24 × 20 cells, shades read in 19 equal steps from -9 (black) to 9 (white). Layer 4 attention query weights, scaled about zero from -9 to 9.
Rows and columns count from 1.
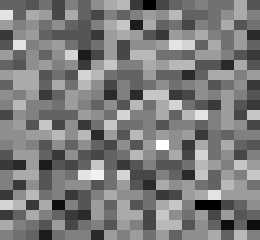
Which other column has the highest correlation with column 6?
1
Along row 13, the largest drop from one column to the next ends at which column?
5
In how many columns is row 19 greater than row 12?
7
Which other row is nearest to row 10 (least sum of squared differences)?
15
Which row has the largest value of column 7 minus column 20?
9
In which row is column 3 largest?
20
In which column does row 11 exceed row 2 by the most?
2
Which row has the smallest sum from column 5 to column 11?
17
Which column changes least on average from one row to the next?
3
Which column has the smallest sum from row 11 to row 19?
4
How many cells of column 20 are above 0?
6
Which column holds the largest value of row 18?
8
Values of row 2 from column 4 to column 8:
2 -4 3 -2 -4
